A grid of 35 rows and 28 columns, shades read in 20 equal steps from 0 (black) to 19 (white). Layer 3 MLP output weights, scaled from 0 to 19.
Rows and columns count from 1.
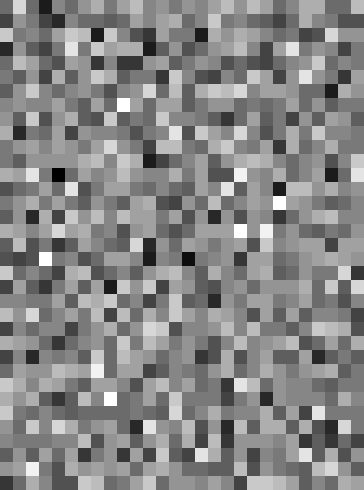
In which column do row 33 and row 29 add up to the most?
9
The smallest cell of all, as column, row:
5, 13
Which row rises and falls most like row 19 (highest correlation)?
14
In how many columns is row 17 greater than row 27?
15
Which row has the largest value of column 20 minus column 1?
35
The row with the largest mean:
17
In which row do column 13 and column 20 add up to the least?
21
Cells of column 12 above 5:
26
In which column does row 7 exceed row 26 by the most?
3
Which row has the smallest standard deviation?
8
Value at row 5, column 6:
12
